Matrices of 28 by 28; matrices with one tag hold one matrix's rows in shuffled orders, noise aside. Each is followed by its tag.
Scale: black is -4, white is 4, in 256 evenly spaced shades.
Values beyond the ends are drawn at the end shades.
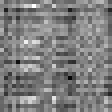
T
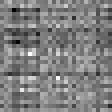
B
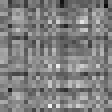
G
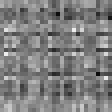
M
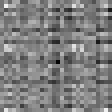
M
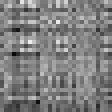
B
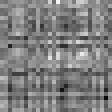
G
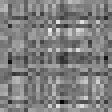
G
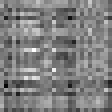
T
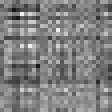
B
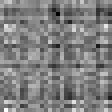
M
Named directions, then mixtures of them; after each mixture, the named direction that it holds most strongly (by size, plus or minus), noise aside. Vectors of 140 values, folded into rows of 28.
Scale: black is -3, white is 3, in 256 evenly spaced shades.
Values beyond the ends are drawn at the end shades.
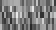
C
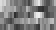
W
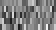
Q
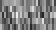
C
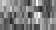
W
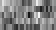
W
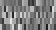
Q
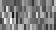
Q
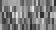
C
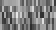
C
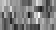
W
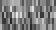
C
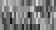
C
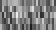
C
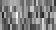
C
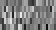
Q
